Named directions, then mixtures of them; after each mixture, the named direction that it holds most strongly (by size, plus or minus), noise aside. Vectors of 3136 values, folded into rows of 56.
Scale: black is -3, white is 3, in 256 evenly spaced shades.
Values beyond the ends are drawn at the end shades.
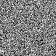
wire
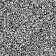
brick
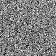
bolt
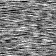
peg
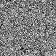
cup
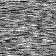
peg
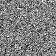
bolt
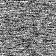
peg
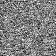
wire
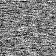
peg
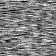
peg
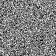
wire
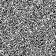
wire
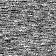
peg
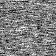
peg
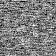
peg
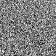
wire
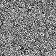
cup
